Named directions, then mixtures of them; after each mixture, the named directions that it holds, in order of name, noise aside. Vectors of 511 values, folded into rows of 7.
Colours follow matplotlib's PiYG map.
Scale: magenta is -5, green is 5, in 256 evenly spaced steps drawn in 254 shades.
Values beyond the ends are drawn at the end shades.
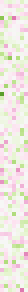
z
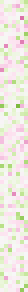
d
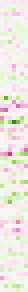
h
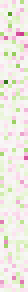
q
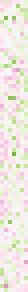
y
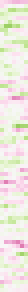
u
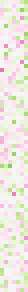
d, y.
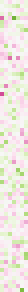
z.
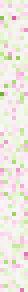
z.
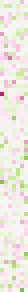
q, z.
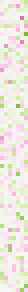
d.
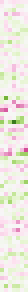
h.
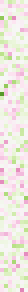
z.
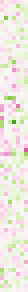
h, y.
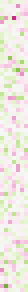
y, z.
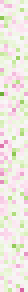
y, z.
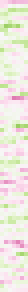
u.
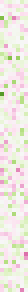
z.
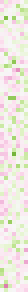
y.
